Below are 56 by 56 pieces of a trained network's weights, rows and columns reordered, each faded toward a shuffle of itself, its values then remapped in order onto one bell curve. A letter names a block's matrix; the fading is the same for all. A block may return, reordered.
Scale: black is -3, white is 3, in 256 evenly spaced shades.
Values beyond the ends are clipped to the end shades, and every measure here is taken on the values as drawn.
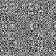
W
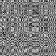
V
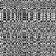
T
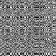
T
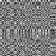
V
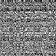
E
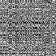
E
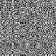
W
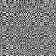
T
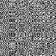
W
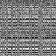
E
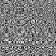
W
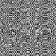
W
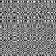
V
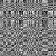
V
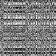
E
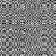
V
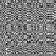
V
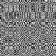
V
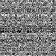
E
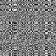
T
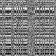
E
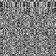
W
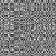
V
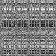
E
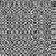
V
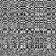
T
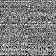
E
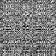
E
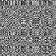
W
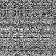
E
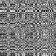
T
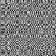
V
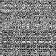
E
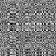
T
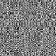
W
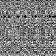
E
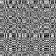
V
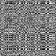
T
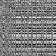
E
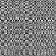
V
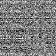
E
